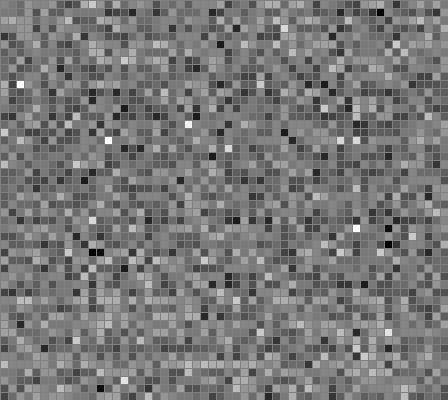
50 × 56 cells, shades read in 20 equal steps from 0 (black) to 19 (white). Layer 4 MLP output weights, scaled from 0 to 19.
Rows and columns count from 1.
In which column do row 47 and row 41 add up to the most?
13
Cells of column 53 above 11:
3
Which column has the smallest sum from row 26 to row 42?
49
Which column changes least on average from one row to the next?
31
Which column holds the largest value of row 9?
42
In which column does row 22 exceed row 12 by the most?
15
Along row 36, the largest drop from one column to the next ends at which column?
27
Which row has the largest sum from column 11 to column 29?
46
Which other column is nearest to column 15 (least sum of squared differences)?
7
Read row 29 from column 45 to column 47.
19 10 9
